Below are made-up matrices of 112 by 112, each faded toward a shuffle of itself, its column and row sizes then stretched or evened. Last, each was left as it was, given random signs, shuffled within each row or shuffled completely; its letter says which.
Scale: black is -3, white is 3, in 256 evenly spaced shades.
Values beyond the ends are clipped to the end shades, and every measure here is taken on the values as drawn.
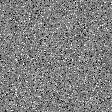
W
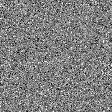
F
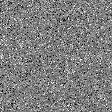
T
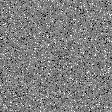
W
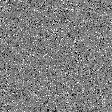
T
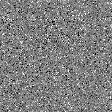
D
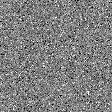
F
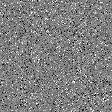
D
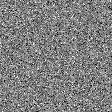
W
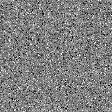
D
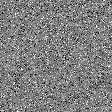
W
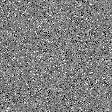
T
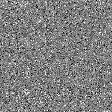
D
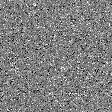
F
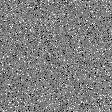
W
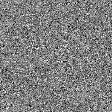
D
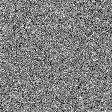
W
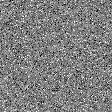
W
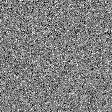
F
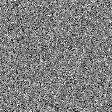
T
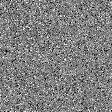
F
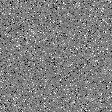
F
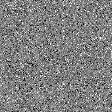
T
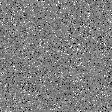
T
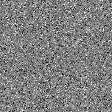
D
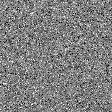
F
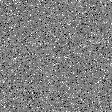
F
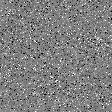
F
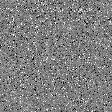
T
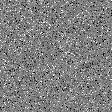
W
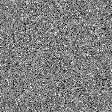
T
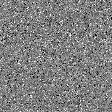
F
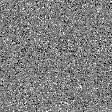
T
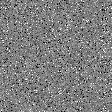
T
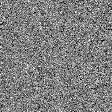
T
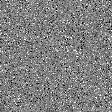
T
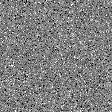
F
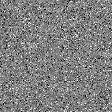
D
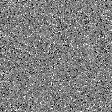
D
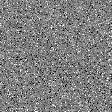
D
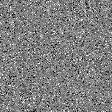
D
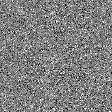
T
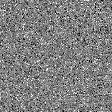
D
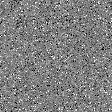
T
